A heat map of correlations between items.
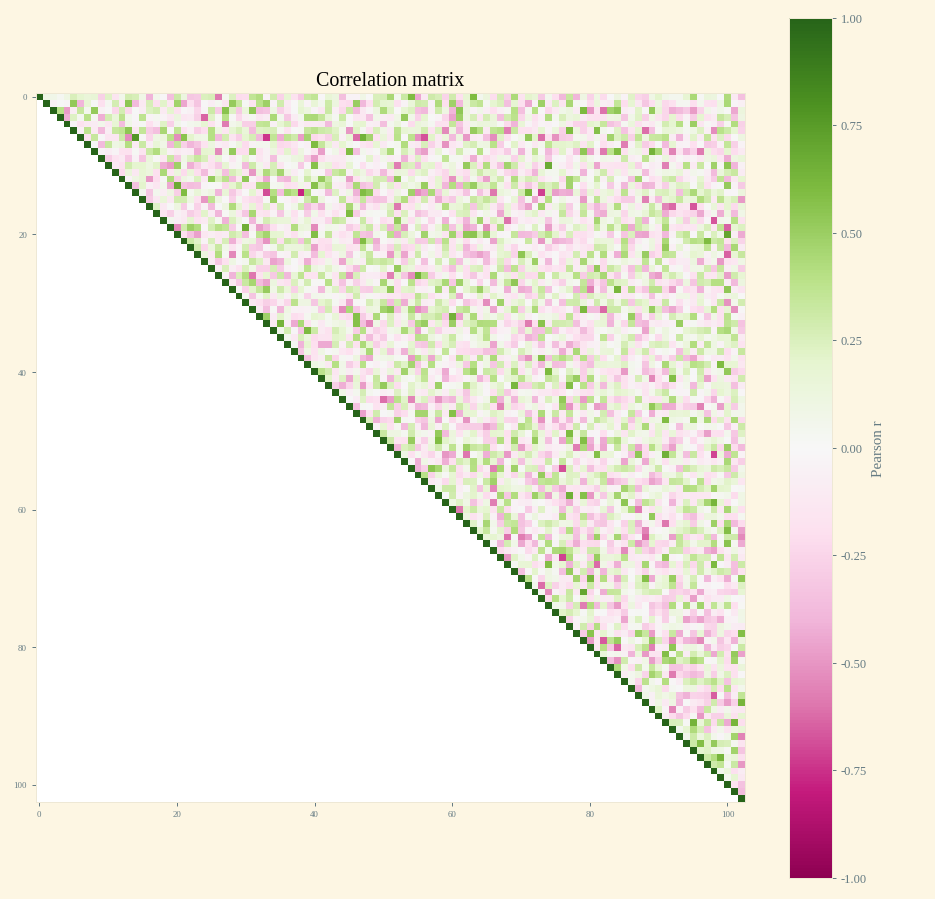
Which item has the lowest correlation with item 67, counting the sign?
76
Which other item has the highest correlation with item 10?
74
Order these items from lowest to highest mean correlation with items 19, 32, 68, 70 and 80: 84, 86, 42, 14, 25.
84, 25, 42, 86, 14
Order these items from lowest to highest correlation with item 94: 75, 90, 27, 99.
90, 75, 27, 99
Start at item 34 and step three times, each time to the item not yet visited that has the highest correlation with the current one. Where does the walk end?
96
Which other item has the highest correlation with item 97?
21
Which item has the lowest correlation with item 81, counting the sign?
68
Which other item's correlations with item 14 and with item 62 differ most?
6
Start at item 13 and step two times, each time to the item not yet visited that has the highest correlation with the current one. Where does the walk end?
100
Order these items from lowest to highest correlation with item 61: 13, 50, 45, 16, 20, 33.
13, 20, 33, 50, 16, 45
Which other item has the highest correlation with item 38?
73
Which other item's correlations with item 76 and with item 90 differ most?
54
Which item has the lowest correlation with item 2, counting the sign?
82
